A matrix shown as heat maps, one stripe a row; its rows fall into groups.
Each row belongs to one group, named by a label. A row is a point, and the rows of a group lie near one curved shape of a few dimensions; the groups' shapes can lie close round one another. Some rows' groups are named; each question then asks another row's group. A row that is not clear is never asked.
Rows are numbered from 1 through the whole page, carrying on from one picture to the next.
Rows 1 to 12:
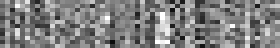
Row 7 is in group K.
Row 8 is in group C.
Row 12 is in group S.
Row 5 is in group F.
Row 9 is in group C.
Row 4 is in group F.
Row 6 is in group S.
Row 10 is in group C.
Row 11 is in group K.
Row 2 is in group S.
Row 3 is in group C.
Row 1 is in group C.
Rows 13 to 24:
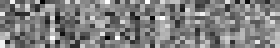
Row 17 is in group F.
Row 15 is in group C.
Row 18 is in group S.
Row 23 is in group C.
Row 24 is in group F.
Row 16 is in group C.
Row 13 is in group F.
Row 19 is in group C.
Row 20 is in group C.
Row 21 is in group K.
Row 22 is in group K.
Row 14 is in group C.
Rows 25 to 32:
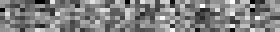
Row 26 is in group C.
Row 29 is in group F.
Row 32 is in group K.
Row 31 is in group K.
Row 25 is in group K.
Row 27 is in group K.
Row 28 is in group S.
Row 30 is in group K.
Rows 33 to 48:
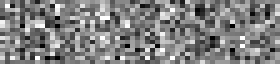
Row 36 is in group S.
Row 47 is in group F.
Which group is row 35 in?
K
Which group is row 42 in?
K
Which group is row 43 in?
S
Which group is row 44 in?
K
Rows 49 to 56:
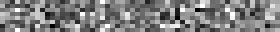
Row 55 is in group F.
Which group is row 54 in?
C
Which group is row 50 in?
C
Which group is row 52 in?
S
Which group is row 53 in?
S
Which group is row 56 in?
S
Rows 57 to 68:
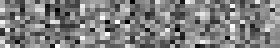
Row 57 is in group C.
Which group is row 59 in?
F
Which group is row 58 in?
S
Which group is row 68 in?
S
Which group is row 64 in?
C
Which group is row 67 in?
C
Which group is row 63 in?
S
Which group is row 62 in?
K
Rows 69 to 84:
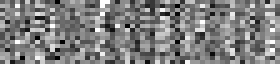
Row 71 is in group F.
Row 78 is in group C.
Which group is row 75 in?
K
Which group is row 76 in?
C
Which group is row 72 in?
S
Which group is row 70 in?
S
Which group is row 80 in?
K
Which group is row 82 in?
S
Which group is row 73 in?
K
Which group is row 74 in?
C
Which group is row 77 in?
C
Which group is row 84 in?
C
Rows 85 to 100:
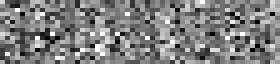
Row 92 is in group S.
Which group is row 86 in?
C
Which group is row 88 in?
F
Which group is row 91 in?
K
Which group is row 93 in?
K
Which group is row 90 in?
C
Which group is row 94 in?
F
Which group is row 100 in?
C
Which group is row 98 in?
K
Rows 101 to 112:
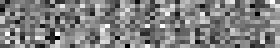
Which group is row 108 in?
S
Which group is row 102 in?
K
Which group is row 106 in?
C
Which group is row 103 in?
K
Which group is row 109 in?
S
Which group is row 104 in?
C
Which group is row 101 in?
S
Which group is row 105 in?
F
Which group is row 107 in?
F
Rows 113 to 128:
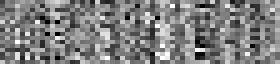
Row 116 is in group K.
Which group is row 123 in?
C
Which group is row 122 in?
S
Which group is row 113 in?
K
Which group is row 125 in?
C
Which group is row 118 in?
F
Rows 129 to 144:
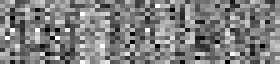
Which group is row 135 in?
S
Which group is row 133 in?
C
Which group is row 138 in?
S
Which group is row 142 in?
S
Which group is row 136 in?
F
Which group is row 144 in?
S
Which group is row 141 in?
K
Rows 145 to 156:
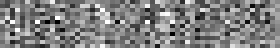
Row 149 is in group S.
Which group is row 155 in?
C
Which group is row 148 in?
S
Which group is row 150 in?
F
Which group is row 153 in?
C
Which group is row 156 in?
K
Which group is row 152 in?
C
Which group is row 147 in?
S
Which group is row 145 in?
C
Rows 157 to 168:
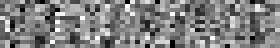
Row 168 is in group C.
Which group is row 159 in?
F
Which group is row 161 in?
S
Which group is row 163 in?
C
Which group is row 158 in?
F
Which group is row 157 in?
K
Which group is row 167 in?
K
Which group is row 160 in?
K
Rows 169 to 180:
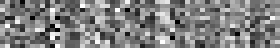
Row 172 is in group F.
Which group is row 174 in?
C
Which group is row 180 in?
S
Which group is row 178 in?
K
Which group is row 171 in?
K
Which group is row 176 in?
F
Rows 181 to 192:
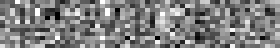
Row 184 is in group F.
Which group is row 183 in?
F
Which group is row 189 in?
K
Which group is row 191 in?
C
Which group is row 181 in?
S
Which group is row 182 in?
C
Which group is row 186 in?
C
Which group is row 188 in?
K
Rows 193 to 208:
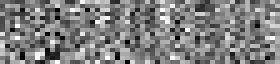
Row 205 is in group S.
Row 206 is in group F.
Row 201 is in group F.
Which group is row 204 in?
C
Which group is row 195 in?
F
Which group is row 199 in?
S
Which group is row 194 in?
K
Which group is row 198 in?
C
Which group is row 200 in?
C
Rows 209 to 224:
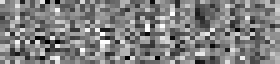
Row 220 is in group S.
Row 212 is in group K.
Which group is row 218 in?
K
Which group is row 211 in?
K
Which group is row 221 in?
S
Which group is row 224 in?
S
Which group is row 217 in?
S
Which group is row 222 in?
C
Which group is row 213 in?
C
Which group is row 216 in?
K
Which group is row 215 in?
F
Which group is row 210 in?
S
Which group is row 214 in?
K
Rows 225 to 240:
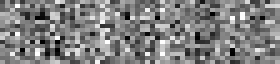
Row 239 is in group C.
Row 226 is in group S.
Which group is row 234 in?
K
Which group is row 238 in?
F
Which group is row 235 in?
F
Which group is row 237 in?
F
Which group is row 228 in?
K
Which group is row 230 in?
S
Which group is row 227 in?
F
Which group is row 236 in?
S
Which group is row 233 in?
S
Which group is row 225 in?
S
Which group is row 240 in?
K
